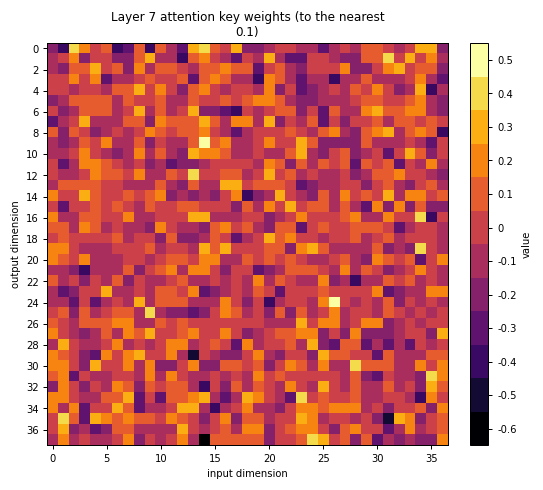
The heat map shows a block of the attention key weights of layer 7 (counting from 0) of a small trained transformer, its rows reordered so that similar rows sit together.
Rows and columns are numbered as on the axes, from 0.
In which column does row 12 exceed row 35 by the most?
31
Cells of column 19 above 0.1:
6
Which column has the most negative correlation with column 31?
24
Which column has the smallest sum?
32
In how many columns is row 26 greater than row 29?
16
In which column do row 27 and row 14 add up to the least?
18
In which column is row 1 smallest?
12
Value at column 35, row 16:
-0.4
